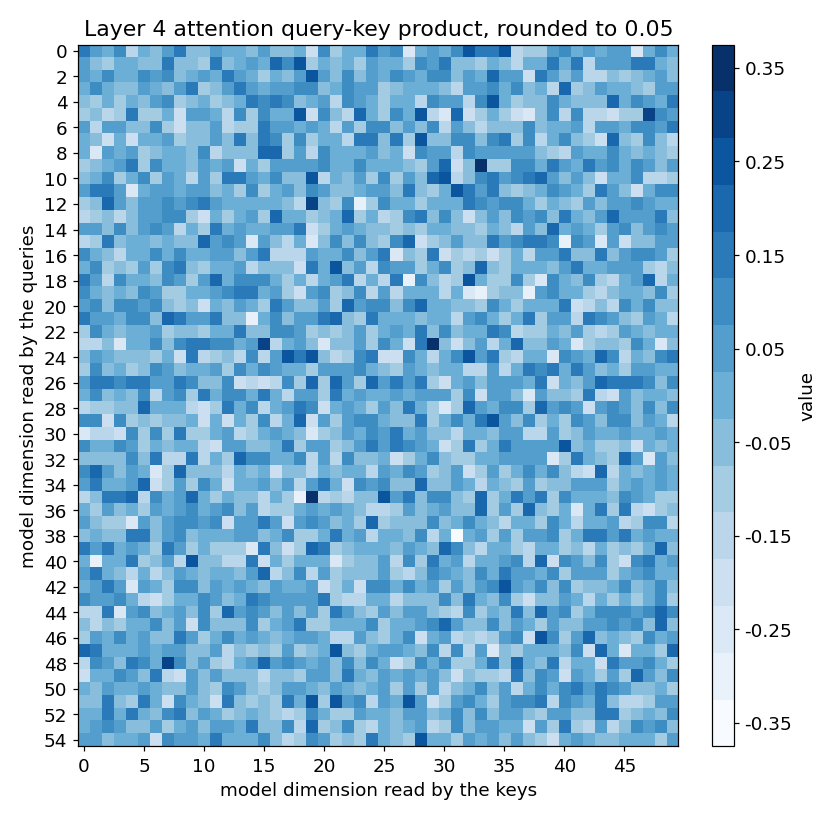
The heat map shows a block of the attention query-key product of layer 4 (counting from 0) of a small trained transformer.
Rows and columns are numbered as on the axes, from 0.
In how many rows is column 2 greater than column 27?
21
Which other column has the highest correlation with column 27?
38
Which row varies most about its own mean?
5
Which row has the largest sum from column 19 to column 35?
2
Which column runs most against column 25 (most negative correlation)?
18
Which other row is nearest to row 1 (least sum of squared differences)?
14
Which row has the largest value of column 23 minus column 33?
19
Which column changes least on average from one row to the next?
25
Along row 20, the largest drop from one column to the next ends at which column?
41
